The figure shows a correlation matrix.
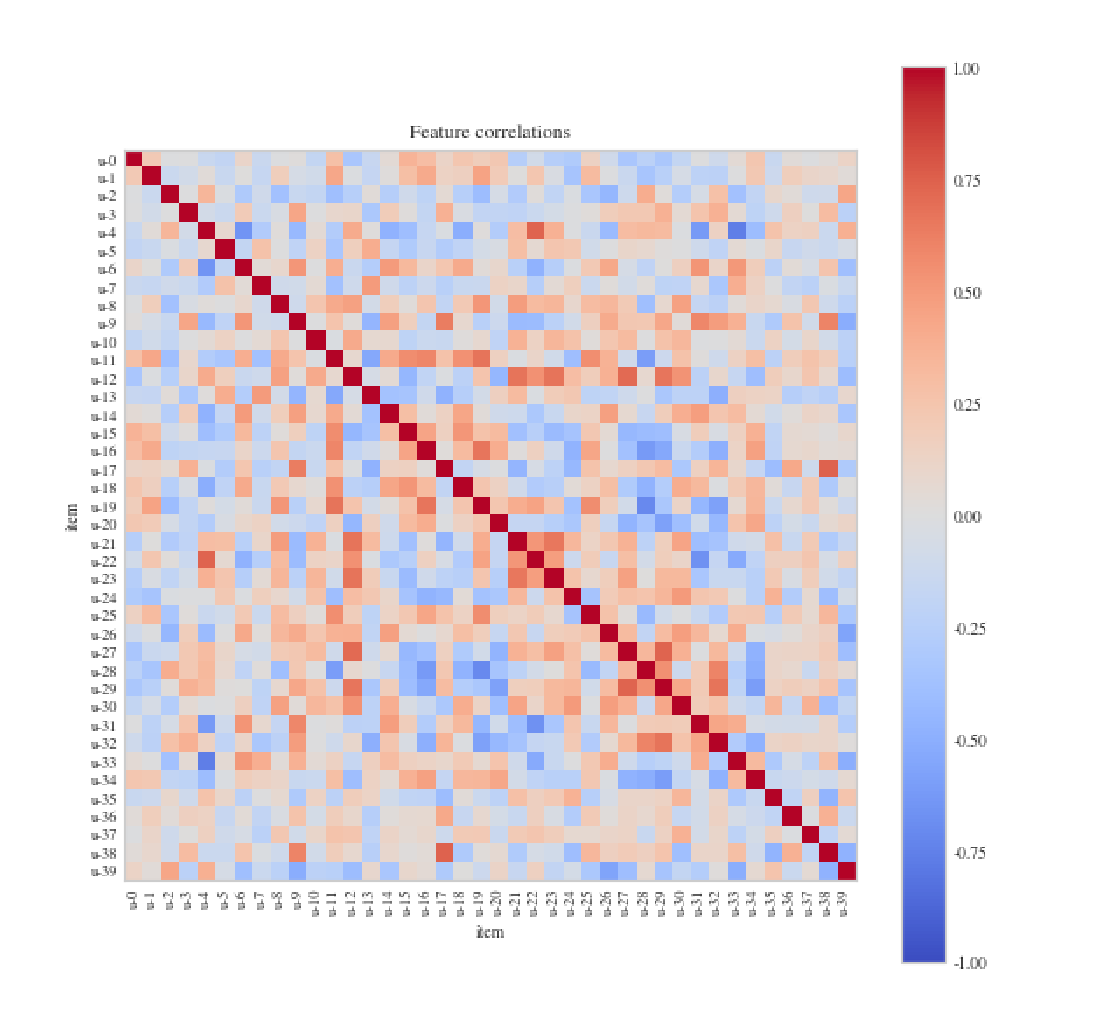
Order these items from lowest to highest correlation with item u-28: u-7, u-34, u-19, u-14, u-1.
u-19, u-34, u-1, u-14, u-7
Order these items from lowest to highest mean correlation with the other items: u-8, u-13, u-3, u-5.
u-13, u-5, u-3, u-8
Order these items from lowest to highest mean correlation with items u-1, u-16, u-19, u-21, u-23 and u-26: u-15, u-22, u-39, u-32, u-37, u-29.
u-32, u-39, u-29, u-15, u-37, u-22
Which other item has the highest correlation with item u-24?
u-30
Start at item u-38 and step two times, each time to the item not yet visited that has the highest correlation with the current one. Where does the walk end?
u-9
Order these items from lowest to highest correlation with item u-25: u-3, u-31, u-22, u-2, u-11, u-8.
u-2, u-31, u-3, u-22, u-8, u-11
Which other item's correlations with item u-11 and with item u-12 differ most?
u-15
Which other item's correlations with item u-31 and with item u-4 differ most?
u-22
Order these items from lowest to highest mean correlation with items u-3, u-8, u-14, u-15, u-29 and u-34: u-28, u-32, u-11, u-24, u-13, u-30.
u-13, u-28, u-24, u-32, u-30, u-11
